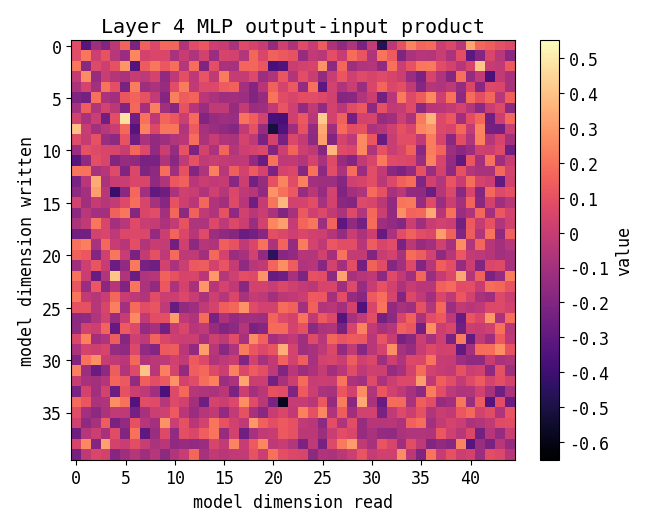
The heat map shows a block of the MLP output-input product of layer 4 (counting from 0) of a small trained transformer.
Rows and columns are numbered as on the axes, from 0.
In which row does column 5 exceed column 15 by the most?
7
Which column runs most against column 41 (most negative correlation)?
6
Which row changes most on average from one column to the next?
34
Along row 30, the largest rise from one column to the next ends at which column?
1
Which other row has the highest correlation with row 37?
21
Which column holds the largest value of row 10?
26
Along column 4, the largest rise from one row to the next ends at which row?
22
